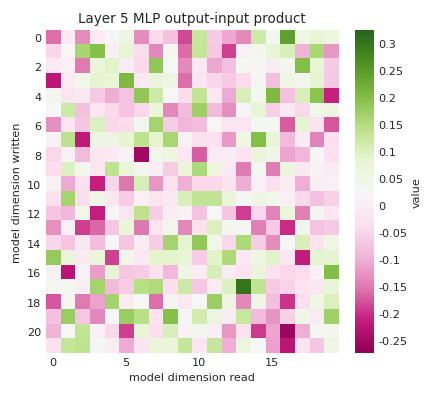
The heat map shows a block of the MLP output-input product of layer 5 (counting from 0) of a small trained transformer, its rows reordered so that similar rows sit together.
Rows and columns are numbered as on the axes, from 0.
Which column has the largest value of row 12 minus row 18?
16
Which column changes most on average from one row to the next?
13
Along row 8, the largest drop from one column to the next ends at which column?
6
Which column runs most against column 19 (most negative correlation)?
15
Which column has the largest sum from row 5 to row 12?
14
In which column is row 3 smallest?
0
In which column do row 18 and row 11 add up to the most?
11
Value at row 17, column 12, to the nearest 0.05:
0.1
